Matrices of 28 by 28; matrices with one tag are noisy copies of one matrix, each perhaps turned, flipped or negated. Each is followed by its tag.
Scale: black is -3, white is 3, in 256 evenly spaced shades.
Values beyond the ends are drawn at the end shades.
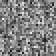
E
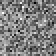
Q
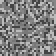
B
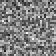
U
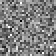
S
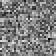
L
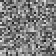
S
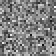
S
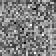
S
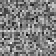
B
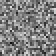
U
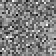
S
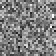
L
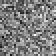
Q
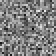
B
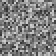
E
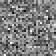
E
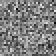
E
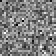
E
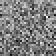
Q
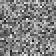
S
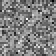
L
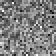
Q
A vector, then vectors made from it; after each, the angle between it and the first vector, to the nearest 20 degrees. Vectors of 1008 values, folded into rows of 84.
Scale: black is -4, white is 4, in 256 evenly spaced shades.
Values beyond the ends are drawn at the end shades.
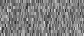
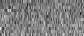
40 degrees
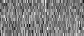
80 degrees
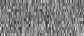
40 degrees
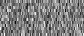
20 degrees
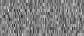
80 degrees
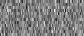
40 degrees
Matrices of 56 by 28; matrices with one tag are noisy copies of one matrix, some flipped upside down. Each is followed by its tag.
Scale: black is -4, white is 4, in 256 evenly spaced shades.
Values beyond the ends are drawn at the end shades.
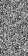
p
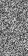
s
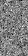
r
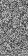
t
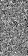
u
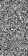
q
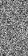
r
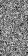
p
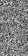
u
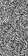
t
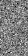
p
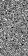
p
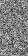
t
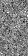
s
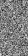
r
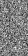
q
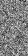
s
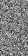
u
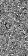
s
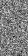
r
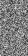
q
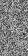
s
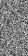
r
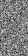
r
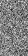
t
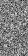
s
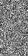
p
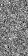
s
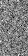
t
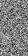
t
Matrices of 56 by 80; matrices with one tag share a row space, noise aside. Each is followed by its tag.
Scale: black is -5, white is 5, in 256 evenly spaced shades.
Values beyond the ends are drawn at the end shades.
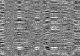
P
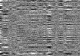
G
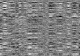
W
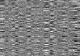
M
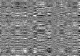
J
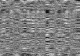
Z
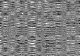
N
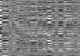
G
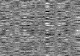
Z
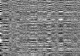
G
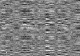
Z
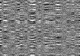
N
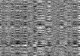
J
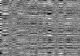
G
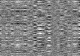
J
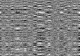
J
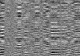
P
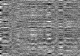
G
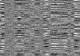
P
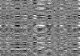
J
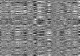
J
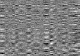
M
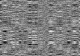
W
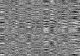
M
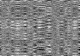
J
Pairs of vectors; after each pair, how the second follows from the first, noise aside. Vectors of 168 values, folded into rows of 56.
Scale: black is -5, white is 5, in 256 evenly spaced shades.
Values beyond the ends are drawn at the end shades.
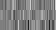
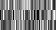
wrapped around, scaled up.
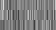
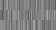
negated, shrunk.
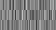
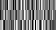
wrapped around, scaled up.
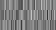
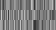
reversed.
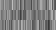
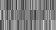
reversed.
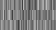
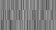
negated, shrunk.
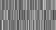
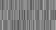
shrunk.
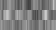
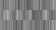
shrunk.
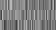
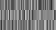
reversed.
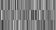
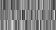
reversed.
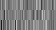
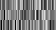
scaled up.
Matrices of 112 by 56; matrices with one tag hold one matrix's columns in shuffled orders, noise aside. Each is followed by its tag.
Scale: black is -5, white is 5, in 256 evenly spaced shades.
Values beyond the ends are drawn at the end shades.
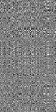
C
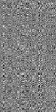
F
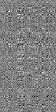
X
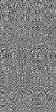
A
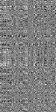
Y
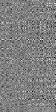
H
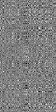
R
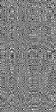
A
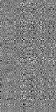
H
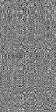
A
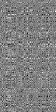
X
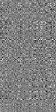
H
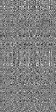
Y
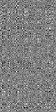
R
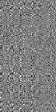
F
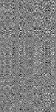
C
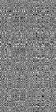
X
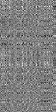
Y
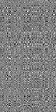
X
